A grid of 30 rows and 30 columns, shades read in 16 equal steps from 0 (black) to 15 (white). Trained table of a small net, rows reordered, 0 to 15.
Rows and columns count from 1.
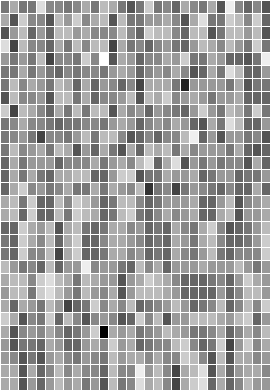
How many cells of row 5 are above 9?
8
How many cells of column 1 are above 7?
16
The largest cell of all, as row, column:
5, 12
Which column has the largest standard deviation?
26
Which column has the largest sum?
10
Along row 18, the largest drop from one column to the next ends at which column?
7
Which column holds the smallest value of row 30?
20
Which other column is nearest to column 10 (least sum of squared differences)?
19
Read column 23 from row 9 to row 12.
12 5 6 9
